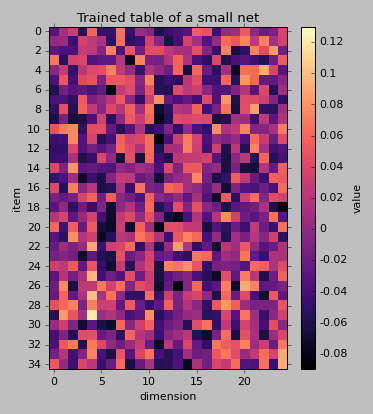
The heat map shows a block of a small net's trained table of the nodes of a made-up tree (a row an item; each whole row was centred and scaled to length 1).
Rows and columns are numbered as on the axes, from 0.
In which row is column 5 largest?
26
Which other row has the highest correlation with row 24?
20
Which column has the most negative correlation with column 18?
13
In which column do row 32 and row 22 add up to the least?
11
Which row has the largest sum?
28
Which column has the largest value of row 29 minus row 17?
1
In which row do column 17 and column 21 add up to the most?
12
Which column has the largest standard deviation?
18
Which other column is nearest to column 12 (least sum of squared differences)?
0
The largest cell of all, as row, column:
29, 4
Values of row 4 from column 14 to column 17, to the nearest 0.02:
-0.06 0.06 -0.02 -0.06
